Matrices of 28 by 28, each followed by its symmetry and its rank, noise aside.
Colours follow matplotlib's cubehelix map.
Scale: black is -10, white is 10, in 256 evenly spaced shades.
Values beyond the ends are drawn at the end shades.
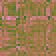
no symmetry, rank three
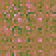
symmetric, rank three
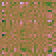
no symmetry, rank three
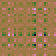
symmetric, rank one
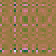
no symmetry, rank one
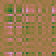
symmetric, rank one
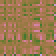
antisymmetric, rank two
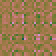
no symmetry, rank two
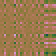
no symmetry, rank one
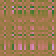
no symmetry, rank one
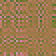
antisymmetric, rank two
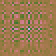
symmetric, rank one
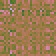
no symmetry, rank three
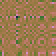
symmetric, rank two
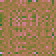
no symmetry, rank three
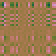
no symmetry, rank one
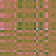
no symmetry, rank one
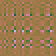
no symmetry, rank one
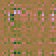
antisymmetric, rank two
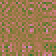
no symmetry, rank three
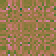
no symmetry, rank three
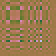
symmetric, rank one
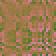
antisymmetric, rank two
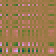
no symmetry, rank one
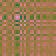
symmetric, rank one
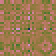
symmetric, rank two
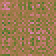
no symmetry, rank three
